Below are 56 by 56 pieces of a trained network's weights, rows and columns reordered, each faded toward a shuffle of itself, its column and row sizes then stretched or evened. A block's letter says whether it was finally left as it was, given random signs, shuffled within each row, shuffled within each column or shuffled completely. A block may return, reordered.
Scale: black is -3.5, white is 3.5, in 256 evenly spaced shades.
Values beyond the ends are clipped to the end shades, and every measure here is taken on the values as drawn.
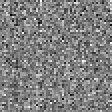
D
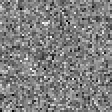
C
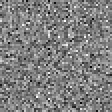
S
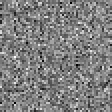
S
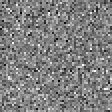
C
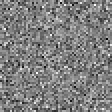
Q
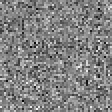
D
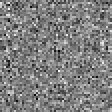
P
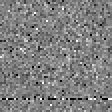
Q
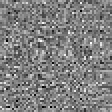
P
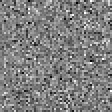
S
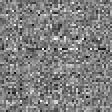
P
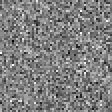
S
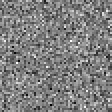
C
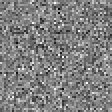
D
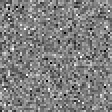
S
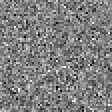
C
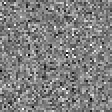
S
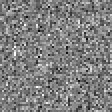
S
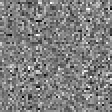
D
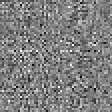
P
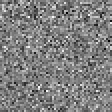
Q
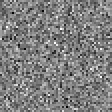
C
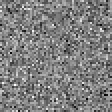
C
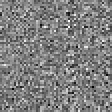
P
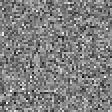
C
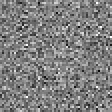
P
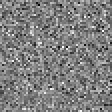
Q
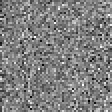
S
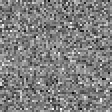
Q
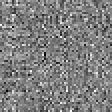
P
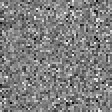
S
